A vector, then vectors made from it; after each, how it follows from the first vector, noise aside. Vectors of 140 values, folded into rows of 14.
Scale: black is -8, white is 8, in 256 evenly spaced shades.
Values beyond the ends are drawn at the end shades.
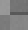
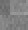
negated, shrunk.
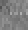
negated, partly zeroed.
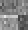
reversed, negated, scaled up.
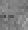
reversed, partly zeroed.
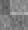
negated.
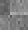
negated.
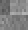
negated.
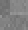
negated, shrunk.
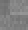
negated, shrunk.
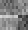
reversed, negated, scaled up.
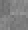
negated, shrunk.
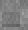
wrapped around, shrunk.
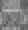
wrapped around, negated.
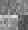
reversed, negated, scaled up.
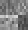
reversed, negated, scaled up.
